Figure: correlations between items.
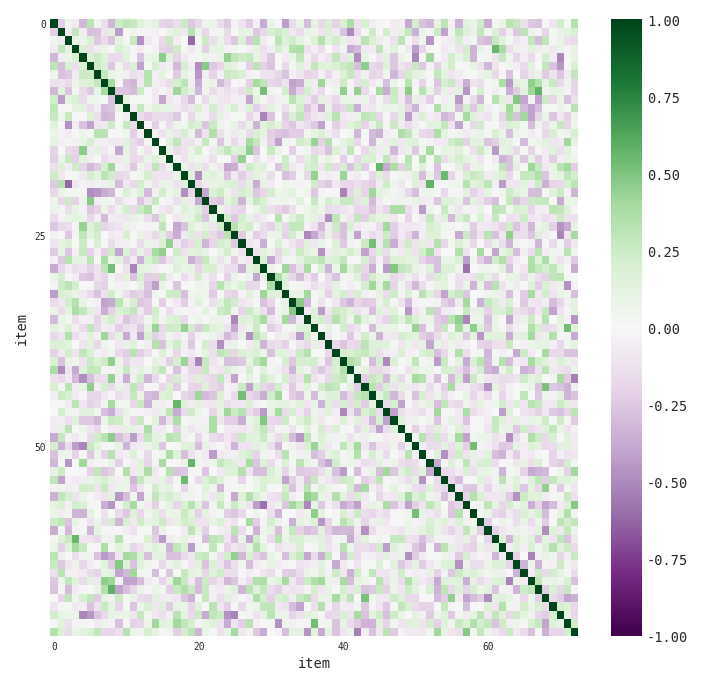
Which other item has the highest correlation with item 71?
36
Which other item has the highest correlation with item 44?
26
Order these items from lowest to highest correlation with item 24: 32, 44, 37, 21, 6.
37, 32, 44, 21, 6
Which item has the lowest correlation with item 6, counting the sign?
20
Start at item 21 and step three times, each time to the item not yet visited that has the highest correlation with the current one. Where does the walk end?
68
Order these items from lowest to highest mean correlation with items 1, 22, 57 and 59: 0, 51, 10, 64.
51, 64, 0, 10
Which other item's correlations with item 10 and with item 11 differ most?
65
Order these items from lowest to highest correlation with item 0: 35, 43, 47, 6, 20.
35, 20, 47, 6, 43
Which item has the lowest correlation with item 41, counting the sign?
1
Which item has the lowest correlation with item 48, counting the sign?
45
